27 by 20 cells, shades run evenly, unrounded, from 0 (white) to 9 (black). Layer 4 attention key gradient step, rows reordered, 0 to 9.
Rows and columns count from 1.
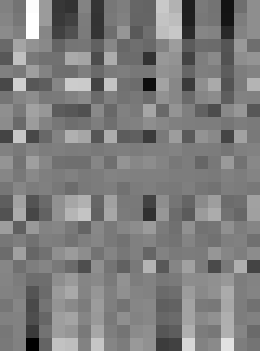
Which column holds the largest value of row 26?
3
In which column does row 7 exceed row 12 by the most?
12
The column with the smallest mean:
2
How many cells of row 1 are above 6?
5
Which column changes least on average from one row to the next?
11
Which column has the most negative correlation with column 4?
6
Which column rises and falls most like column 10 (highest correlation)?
1
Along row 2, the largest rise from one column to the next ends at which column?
15
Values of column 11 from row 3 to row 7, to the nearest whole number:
6 5 5 5 5
